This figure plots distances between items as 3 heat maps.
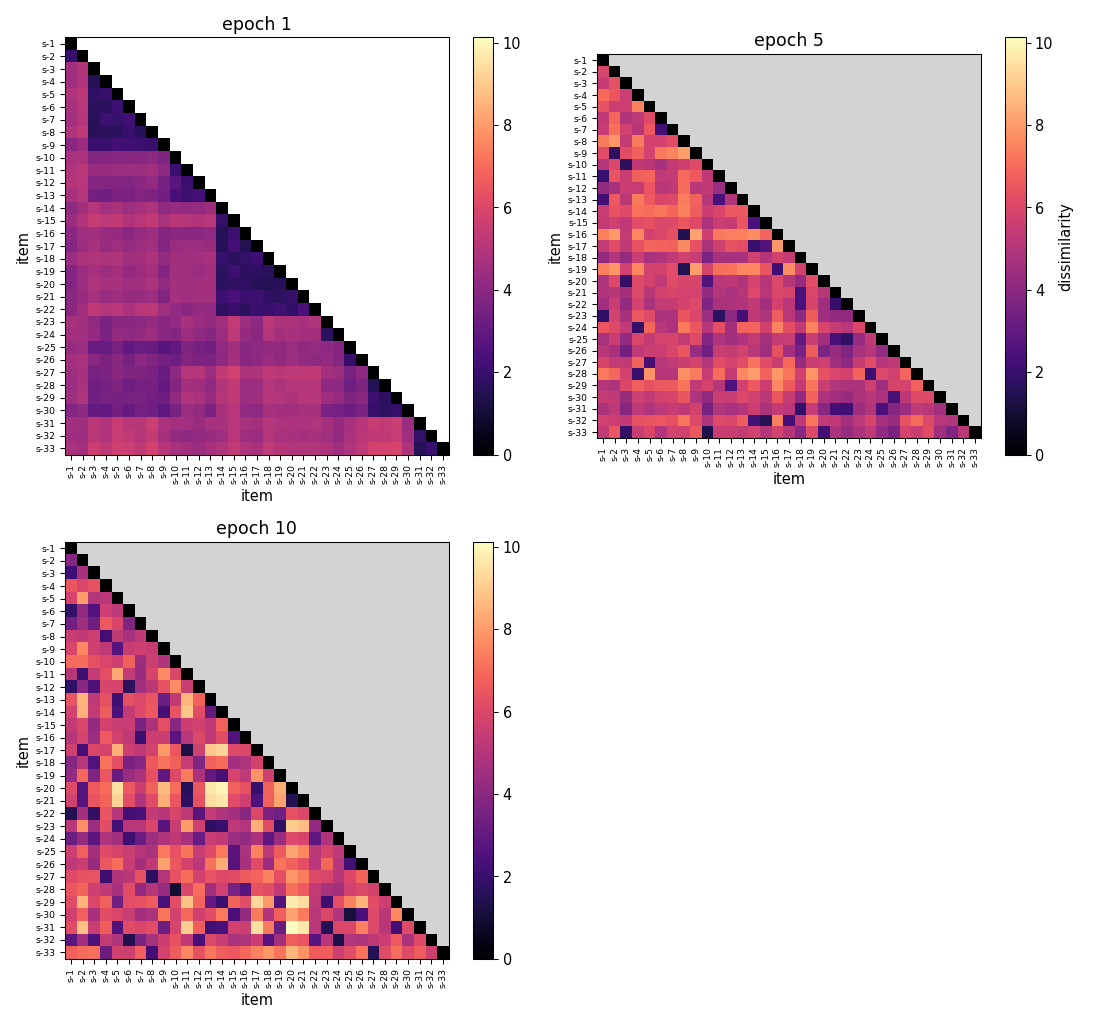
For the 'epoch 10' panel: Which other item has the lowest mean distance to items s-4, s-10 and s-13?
s-28
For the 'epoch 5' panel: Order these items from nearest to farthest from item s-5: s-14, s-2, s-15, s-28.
s-2, s-15, s-14, s-28
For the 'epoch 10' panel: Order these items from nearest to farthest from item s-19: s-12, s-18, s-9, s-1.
s-9, s-1, s-12, s-18
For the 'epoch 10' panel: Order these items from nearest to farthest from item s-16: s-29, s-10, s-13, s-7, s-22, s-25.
s-7, s-10, s-22, s-25, s-13, s-29
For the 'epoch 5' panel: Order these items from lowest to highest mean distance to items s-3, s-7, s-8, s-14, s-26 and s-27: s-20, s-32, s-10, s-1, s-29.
s-10, s-20, s-32, s-1, s-29
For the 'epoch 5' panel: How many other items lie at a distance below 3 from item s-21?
4
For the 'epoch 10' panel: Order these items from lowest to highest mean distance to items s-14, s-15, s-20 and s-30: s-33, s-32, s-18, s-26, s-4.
s-26, s-32, s-18, s-4, s-33
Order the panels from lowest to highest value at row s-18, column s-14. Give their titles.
epoch 1, epoch 5, epoch 10
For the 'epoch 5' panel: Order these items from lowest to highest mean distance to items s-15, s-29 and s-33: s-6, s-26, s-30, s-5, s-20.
s-20, s-26, s-30, s-6, s-5
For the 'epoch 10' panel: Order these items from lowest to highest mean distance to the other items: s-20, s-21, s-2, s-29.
s-2, s-29, s-21, s-20
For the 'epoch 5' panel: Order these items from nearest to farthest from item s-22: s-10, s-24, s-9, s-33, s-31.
s-31, s-10, s-33, s-24, s-9
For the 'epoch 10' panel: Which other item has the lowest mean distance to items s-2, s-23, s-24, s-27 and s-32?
s-6
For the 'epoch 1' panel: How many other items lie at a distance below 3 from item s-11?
3
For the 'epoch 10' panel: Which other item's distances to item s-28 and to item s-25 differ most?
s-10
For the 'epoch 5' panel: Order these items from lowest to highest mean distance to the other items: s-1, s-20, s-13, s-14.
s-20, s-1, s-13, s-14
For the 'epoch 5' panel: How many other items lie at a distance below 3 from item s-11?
3
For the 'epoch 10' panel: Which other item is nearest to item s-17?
s-11
